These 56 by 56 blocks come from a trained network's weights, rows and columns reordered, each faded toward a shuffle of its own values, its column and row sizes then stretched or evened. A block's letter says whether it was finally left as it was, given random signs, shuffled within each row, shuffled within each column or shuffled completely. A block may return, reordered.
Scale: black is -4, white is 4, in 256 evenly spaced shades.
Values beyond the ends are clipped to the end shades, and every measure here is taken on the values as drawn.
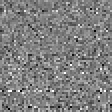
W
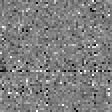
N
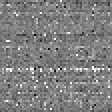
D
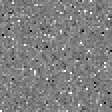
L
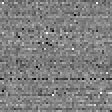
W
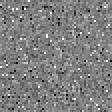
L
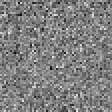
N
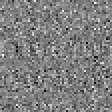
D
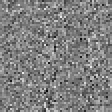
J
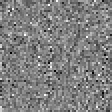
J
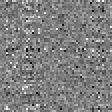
D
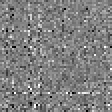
N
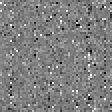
J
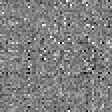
N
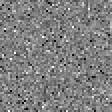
L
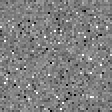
L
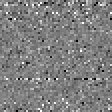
W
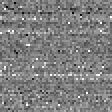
W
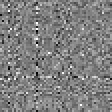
D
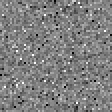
L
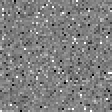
L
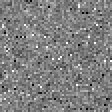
L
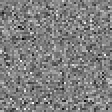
W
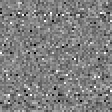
W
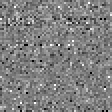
W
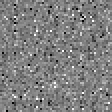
J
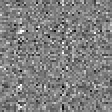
D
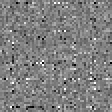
N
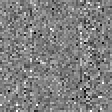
J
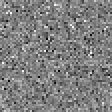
L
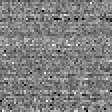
W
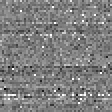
W
